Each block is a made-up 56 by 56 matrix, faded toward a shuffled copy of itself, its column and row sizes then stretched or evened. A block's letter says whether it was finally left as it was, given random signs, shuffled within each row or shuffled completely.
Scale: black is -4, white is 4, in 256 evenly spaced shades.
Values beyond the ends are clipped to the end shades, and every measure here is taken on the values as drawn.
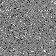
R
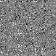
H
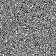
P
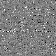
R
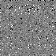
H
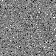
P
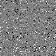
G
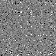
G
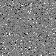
R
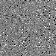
H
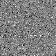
R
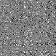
G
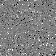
R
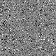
H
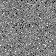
P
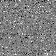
R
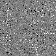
H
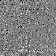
G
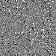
H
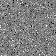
P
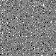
H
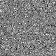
R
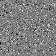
R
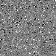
R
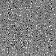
G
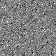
P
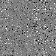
H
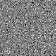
G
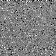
R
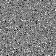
R
